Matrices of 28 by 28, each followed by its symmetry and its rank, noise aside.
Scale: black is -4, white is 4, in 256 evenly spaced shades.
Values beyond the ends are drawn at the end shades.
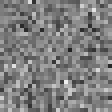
no symmetry, rank eight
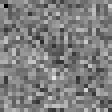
no symmetry, rank eight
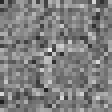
symmetric, rank six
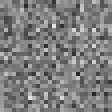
no symmetry, rank eight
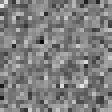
symmetric, rank seven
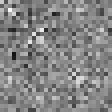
symmetric, rank eight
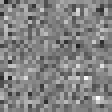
no symmetry, rank eight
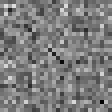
symmetric, rank eight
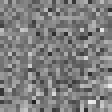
no symmetry, rank seven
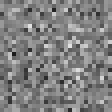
no symmetry, rank seven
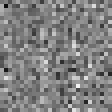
no symmetry, rank seven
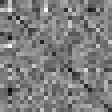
symmetric, rank seven
